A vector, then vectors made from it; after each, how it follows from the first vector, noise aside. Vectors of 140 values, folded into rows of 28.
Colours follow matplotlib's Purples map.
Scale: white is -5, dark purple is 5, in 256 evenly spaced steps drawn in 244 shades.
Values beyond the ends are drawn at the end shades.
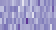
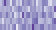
reversed, negated.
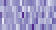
reversed, negated.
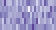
reversed, negated.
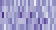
wrapped around, negated.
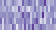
reversed, negated.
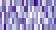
wrapped around, scaled up.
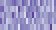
negated.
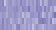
reversed, shrunk.
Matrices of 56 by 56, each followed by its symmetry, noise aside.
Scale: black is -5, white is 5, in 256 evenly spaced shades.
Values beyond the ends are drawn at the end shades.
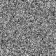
same after a half turn.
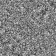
symmetric across the other diagonal.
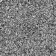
symmetric.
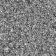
symmetric across the other diagonal.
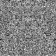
mirrored left to right.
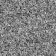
same after a half turn.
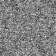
same after a half turn.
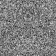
mirrored left to right.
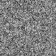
mirrored top to bottom.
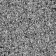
same after a half turn.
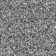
same after a half turn.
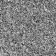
symmetric across the other diagonal.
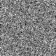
same after a half turn.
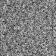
mirrored top to bottom.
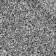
symmetric across the other diagonal.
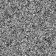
same after a half turn.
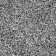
symmetric across the other diagonal.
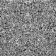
mirrored left to right.
